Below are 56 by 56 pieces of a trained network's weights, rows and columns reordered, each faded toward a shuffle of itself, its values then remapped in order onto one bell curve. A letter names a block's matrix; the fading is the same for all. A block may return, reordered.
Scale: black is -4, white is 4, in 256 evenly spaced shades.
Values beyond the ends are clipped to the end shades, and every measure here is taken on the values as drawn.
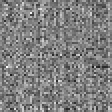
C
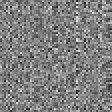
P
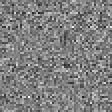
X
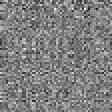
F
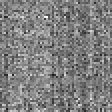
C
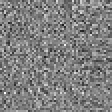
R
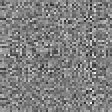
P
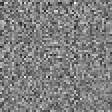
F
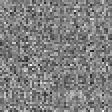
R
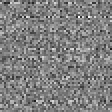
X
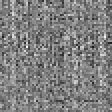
C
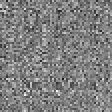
R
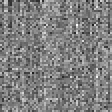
C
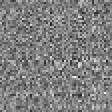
R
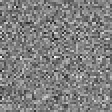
F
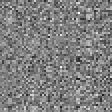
R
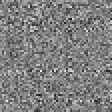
X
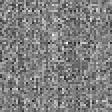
C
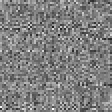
F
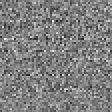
X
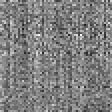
C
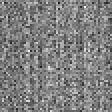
C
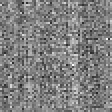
C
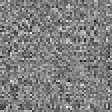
R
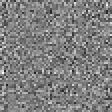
R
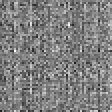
C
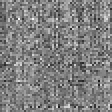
C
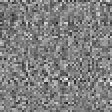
F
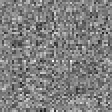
P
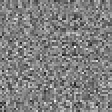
R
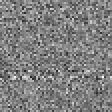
X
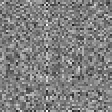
P
